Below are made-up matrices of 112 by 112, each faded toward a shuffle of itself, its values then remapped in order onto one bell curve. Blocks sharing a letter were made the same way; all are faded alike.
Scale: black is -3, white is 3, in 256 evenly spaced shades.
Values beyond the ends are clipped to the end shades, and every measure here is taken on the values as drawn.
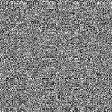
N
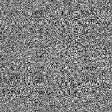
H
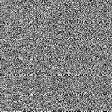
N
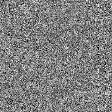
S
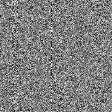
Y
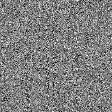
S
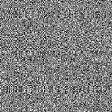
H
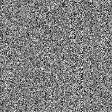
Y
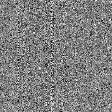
Y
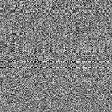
N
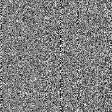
Y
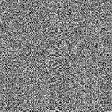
H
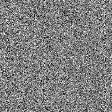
S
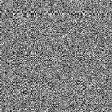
H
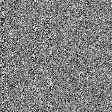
S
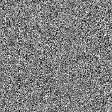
S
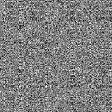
H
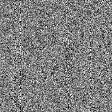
S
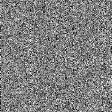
S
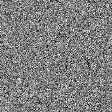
S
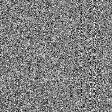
S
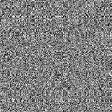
H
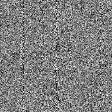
Y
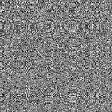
N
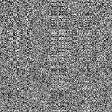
H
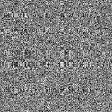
H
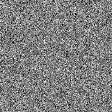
S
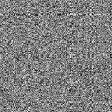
H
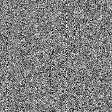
Y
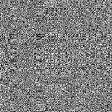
N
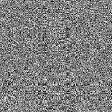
H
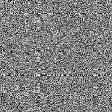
N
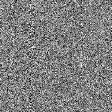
S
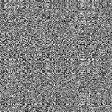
N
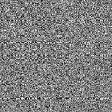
N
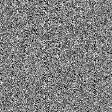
S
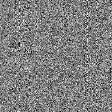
Y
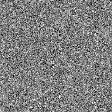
S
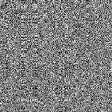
H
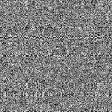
N
